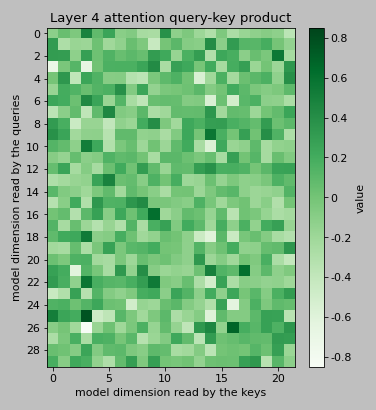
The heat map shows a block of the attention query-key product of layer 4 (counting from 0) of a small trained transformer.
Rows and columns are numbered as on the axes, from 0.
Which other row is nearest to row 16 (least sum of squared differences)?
22
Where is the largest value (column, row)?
3, 25
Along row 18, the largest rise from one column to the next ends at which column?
15
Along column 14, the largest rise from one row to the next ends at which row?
26
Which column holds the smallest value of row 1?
9
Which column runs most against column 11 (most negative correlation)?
0
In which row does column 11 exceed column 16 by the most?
24
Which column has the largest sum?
17
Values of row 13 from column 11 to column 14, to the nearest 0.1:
0.2 -0.2 -0.2 0
